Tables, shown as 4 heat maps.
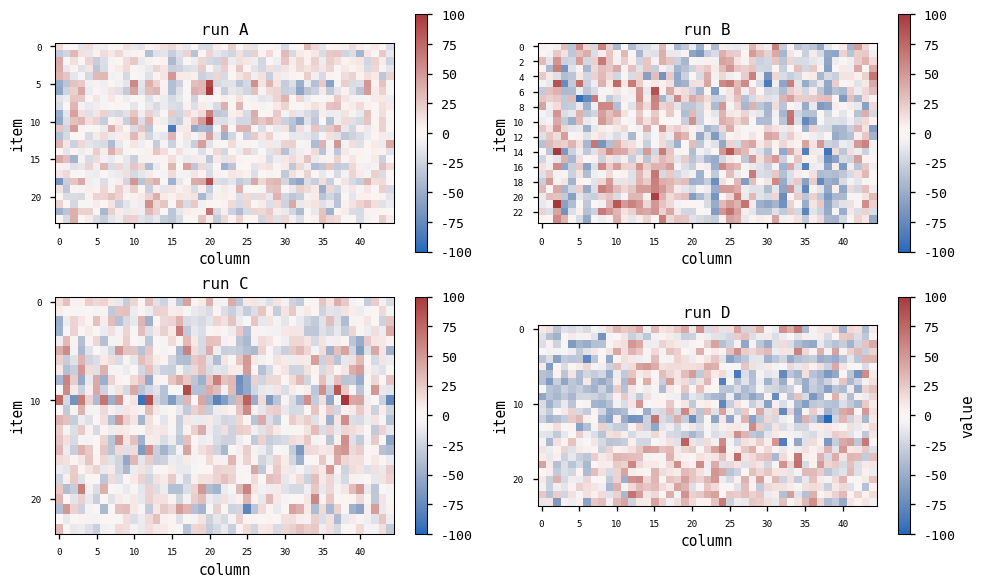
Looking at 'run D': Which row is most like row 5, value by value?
21
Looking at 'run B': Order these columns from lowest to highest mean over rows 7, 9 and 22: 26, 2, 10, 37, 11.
37, 11, 10, 26, 2
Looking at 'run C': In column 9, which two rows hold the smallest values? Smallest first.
16, 17
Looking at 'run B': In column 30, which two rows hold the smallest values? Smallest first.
5, 4
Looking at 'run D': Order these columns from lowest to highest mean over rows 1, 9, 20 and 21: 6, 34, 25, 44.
25, 34, 6, 44
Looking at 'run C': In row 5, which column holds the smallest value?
40
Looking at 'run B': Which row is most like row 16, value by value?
19
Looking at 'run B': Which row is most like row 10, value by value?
9
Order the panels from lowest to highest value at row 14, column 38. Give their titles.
run B, run D, run A, run C
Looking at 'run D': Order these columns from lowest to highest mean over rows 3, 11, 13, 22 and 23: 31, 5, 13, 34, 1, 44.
5, 1, 34, 31, 44, 13
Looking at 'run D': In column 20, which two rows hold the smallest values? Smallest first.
12, 14
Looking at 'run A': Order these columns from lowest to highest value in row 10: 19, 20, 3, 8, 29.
8, 29, 3, 19, 20
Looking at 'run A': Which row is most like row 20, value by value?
14
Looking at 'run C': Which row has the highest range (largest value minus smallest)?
10
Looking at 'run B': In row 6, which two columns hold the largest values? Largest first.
15, 13
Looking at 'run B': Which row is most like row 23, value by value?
11
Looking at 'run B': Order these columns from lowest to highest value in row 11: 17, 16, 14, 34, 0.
34, 17, 0, 14, 16
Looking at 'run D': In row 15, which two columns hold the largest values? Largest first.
19, 43
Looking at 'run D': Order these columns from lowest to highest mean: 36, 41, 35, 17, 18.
35, 36, 41, 18, 17
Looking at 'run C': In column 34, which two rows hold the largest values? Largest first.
20, 6
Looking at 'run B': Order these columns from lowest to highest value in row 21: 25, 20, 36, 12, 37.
20, 36, 37, 25, 12
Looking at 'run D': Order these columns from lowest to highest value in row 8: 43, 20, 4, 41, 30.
4, 30, 41, 20, 43
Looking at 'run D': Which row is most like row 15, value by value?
11
